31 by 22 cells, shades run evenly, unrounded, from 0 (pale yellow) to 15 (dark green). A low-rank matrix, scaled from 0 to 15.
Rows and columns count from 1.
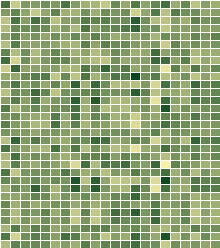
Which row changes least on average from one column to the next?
17
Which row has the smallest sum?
7
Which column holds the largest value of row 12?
14
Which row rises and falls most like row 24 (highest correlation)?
13
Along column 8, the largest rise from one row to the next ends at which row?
11
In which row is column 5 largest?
10
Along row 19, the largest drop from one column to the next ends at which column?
9
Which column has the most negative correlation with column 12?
8
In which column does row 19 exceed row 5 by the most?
1
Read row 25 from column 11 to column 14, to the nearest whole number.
7 9 9 12
